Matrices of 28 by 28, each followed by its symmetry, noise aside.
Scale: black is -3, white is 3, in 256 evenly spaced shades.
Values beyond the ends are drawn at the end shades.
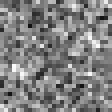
same after a half turn.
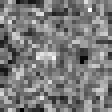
mirrored top to bottom.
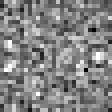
mirrored top to bottom.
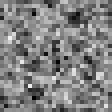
same after a half turn.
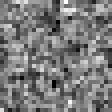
no symmetry.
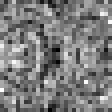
mirrored top to bottom.
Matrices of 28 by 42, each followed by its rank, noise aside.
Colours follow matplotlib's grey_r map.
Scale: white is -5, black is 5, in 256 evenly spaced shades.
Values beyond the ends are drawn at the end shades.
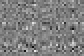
three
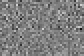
seven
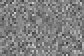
seven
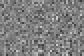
six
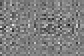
three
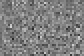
seven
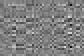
three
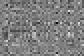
four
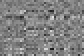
three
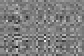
three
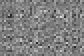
five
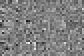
six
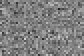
six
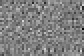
seven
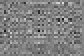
three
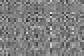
three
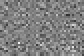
five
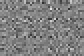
five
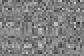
five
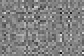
three
